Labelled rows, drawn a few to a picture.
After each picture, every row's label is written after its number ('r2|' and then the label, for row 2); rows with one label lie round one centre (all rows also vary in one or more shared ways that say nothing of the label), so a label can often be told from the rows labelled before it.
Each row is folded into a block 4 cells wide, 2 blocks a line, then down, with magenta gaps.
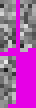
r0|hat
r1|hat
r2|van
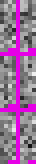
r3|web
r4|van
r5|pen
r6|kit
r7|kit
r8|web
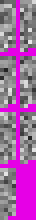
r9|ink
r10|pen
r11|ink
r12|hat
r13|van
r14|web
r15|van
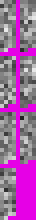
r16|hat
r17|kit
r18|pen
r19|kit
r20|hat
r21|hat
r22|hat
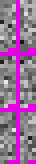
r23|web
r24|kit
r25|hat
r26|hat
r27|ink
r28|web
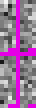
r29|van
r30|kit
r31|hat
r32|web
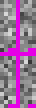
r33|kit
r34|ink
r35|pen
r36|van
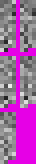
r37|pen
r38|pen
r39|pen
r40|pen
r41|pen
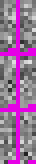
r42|kit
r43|kit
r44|web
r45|ink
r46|pen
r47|pen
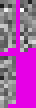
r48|hat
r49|pen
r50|ink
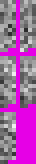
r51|web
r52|pen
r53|kit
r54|kit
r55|kit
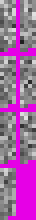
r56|kit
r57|kit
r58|van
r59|web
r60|web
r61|van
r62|van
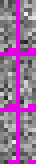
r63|pen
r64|kit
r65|pen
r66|hat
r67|kit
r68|kit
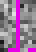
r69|kit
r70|hat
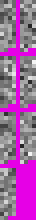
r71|ink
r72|web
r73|kit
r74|web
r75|ink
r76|pen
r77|van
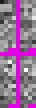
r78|ink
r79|kit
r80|kit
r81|kit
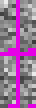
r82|van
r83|kit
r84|kit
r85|kit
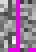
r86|van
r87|kit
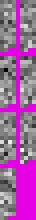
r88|kit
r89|hat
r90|ink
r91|ink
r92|pen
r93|pen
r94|ink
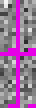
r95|van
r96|pen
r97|web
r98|pen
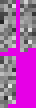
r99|web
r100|pen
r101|pen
